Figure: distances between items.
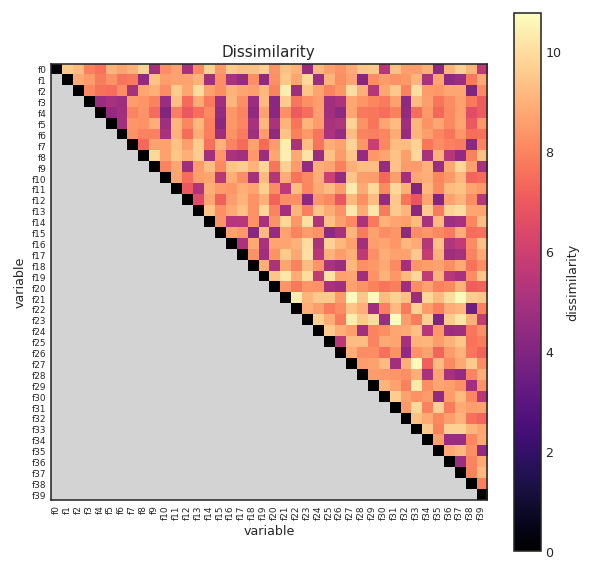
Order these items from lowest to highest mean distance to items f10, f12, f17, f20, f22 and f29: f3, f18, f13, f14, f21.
f3, f18, f14, f13, f21
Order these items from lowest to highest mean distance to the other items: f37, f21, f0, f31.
f37, f0, f31, f21
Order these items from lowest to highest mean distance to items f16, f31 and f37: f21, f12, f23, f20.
f20, f12, f21, f23
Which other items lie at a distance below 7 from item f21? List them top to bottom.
f11, f13, f33
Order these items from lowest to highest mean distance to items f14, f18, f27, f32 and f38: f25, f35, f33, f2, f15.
f15, f25, f2, f35, f33
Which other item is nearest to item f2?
f38
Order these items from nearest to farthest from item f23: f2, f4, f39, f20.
f39, f4, f20, f2
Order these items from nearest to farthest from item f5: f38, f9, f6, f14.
f6, f38, f14, f9
